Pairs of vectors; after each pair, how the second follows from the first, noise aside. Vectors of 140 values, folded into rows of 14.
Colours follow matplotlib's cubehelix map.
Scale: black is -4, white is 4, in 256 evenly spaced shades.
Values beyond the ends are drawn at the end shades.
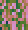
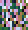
reversed, negated, scaled up.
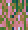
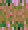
negated, partly zeroed.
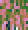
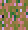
wrapped around, negated, partly zeroed.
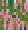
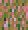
wrapped around, partly zeroed.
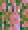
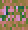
wrapped around, partly zeroed.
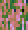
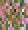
sign-scrambled.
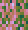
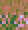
negated, partly zeroed.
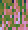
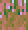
negated, partly zeroed.
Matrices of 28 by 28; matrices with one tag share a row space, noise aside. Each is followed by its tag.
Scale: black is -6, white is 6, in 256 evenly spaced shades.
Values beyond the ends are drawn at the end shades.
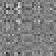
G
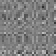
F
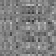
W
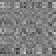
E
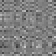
E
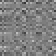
E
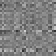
E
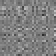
F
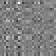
G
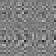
F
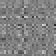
F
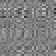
F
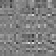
W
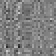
G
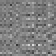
W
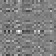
G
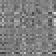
E
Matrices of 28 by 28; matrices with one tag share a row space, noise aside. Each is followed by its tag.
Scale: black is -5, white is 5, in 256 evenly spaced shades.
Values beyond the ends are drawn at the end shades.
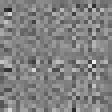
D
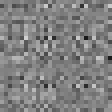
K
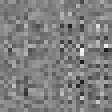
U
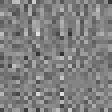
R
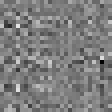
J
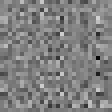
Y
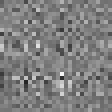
R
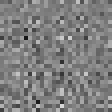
R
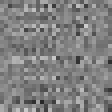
K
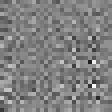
D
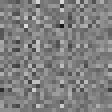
R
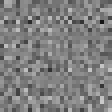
J
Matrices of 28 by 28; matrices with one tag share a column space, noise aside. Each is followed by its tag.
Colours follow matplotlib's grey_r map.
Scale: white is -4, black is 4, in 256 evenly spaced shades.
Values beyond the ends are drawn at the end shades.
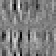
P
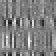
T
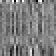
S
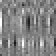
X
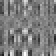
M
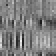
T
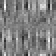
P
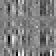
M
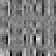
M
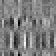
T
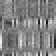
T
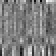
S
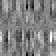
P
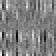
P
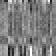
S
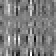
M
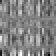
M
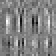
X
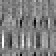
T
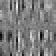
P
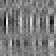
X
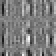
M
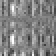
M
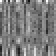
S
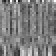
S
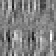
P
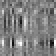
X
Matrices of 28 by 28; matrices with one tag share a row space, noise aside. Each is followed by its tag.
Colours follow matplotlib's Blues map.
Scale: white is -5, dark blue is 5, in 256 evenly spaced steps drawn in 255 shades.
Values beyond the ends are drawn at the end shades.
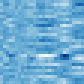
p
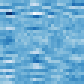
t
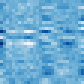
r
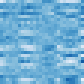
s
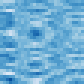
t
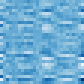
r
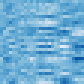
p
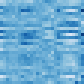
s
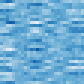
t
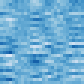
t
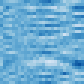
p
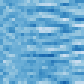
p
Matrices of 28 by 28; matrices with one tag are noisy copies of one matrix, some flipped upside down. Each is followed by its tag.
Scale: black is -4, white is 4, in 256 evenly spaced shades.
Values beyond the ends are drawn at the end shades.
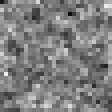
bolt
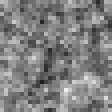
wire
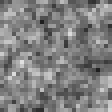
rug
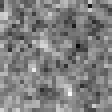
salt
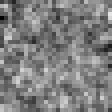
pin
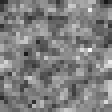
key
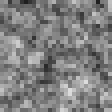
wire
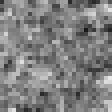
rug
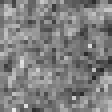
rug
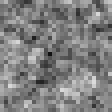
wire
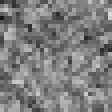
pin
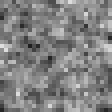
key
